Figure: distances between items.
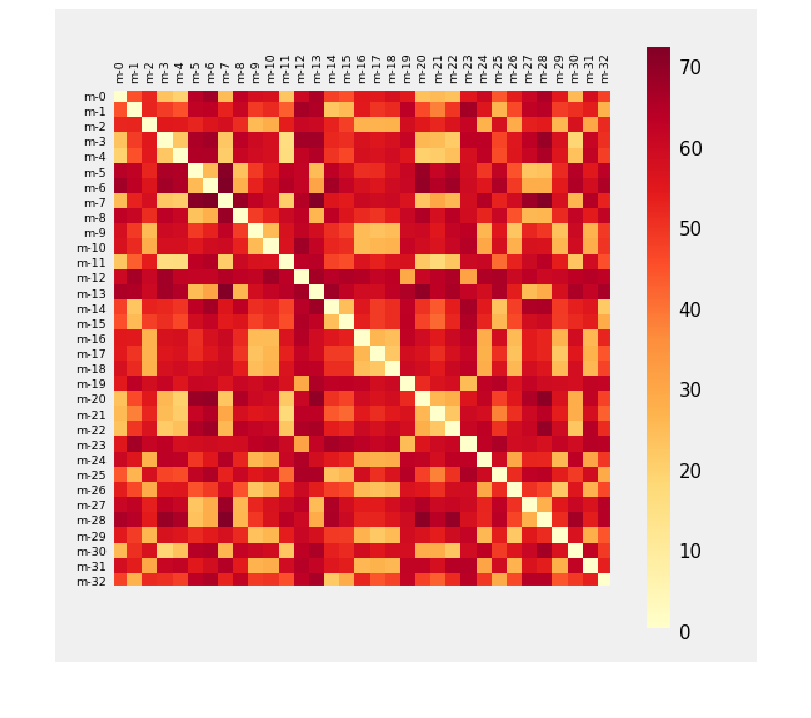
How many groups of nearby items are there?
5
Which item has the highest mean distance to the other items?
m-12
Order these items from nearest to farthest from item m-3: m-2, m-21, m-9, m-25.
m-21, m-25, m-2, m-9
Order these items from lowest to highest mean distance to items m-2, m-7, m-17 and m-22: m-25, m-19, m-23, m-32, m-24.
m-24, m-32, m-25, m-19, m-23
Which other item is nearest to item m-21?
m-11
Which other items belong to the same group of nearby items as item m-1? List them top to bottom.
m-14, m-15, m-25, m-32
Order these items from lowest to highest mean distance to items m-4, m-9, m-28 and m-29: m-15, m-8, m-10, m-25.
m-10, m-8, m-15, m-25
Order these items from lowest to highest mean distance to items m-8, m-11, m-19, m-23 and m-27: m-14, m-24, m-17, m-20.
m-20, m-17, m-24, m-14
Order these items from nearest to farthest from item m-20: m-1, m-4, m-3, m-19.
m-4, m-3, m-1, m-19
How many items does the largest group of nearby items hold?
10
